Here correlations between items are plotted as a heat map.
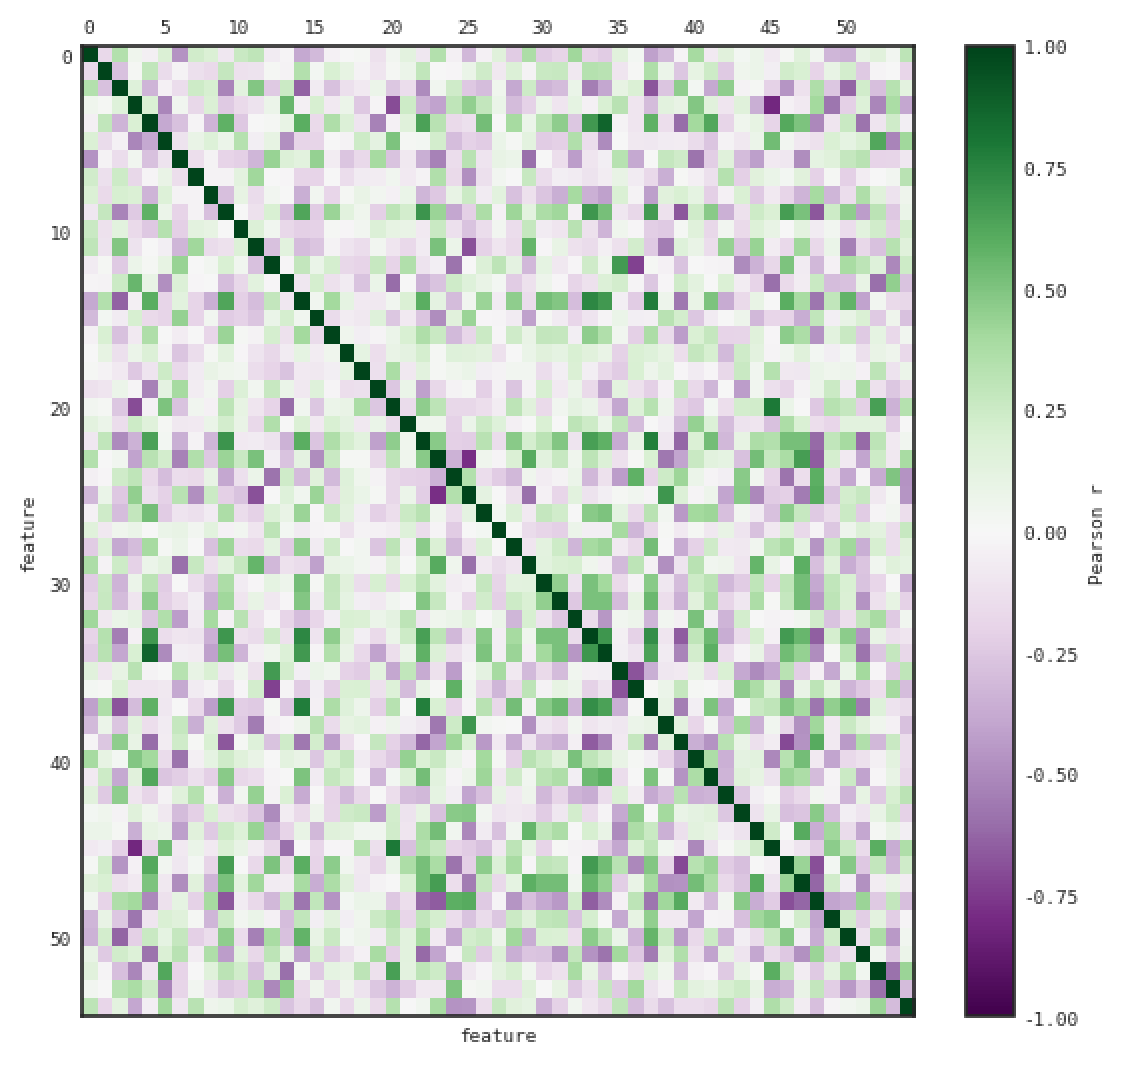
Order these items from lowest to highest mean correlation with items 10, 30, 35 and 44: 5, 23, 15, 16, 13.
15, 13, 5, 16, 23
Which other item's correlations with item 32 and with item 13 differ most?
52
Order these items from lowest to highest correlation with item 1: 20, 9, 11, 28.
11, 20, 28, 9
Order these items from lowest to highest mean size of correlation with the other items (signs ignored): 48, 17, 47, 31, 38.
17, 38, 31, 47, 48
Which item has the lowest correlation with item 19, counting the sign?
4
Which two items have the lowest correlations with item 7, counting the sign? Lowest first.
25, 38
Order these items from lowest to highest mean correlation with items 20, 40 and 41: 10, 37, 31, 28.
10, 28, 31, 37
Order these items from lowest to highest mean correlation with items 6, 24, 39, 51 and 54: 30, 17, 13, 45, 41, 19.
41, 30, 17, 45, 13, 19
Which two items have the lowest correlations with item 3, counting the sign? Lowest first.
45, 20
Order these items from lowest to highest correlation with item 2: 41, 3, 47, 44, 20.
41, 20, 47, 44, 3
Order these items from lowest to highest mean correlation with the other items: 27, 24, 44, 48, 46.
48, 24, 27, 44, 46
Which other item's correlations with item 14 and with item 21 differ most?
37
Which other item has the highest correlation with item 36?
24
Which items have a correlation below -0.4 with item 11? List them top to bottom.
25, 38, 50
